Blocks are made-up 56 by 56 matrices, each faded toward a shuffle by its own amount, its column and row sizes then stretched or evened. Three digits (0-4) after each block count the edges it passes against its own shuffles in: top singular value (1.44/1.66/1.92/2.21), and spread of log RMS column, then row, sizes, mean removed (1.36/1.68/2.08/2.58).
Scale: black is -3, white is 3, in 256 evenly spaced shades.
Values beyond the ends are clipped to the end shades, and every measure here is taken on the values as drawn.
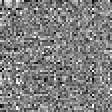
3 2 2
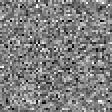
3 0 2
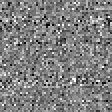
0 0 3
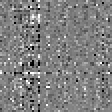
3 4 2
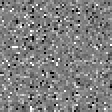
1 2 1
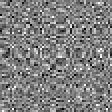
4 0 2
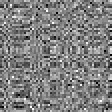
4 1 1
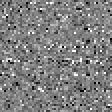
1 0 3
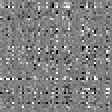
3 4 4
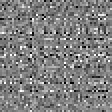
4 2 4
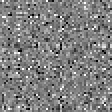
2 2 2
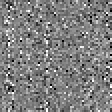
1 3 0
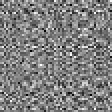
4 1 4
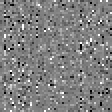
0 4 1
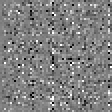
0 4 3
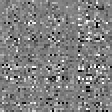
0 4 4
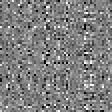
4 4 2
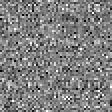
3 0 1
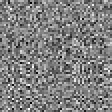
4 2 2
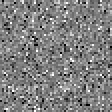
1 2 0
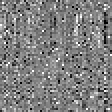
3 2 0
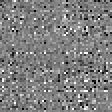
1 3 4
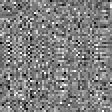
4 2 0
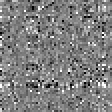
3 3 2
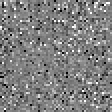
2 1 2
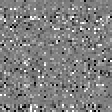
2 2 4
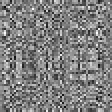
4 4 0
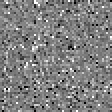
0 2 1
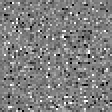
1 1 2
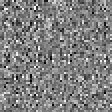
3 3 2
